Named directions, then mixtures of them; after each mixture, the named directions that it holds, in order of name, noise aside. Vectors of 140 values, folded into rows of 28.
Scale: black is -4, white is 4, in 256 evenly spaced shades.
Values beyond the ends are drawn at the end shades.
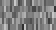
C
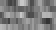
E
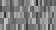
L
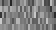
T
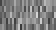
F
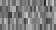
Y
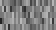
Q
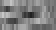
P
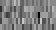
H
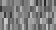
L, Y.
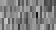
F, L.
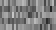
E, P, Y.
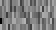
H, Q.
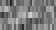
C, P, Y.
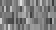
E, Q.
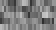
E, Q.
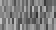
F.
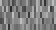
Q, Y.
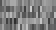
F, P.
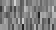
C, H.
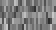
C, Y.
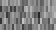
H, T.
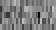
H.
